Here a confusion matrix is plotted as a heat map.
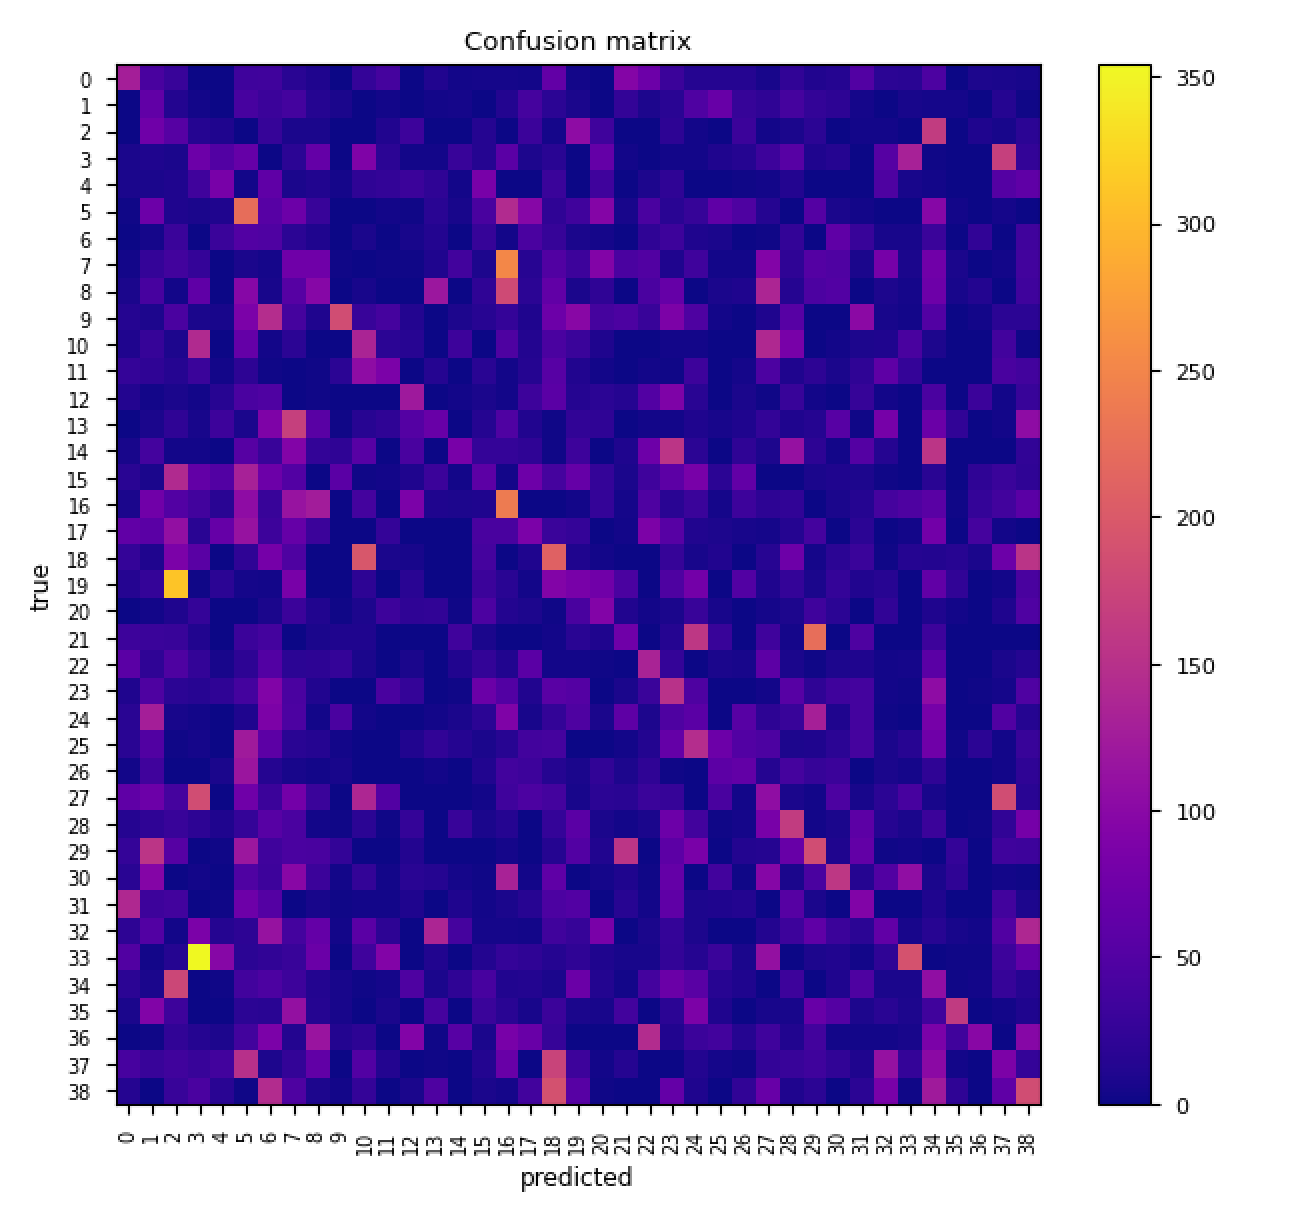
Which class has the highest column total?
5
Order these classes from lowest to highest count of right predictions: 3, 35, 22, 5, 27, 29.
3, 27, 22, 35, 29, 5
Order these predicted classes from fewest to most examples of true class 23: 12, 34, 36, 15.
36, 12, 15, 34
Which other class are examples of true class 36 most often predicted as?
22
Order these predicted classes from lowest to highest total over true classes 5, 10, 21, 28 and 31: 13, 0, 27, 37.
13, 37, 0, 27
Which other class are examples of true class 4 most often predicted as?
15
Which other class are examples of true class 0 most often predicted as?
21
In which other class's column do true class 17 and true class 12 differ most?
2
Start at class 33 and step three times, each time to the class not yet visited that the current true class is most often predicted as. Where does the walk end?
18
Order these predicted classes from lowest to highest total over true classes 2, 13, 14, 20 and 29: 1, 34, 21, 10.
10, 21, 1, 34
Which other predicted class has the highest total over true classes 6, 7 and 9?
16
